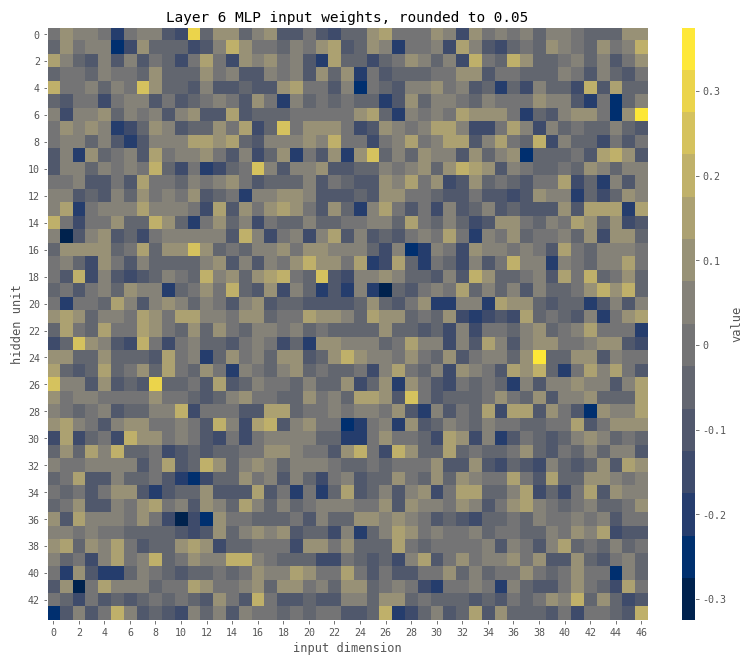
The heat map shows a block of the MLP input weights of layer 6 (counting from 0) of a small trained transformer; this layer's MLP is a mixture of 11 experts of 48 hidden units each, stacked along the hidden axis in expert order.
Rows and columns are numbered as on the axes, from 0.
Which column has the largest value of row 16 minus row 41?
2
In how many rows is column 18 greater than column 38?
19
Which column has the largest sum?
8
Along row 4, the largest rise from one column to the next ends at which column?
42
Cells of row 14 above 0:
17
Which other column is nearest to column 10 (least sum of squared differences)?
9
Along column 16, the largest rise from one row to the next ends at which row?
10
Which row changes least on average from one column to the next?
37
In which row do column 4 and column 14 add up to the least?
40
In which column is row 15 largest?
15
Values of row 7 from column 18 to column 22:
0.25 0 0.1 0.1 0.1
